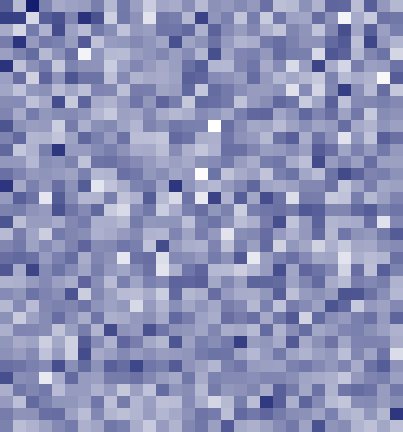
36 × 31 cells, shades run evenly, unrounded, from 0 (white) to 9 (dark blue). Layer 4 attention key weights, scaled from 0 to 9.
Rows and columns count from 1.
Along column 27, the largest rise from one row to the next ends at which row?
3
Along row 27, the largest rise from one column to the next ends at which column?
25
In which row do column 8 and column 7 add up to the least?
5
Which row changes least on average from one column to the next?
32
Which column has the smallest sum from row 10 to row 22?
13
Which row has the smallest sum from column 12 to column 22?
15
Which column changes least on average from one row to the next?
11
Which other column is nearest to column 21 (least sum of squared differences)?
24
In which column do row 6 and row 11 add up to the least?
17
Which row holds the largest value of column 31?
35
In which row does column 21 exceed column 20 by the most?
34
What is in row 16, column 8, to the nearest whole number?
1
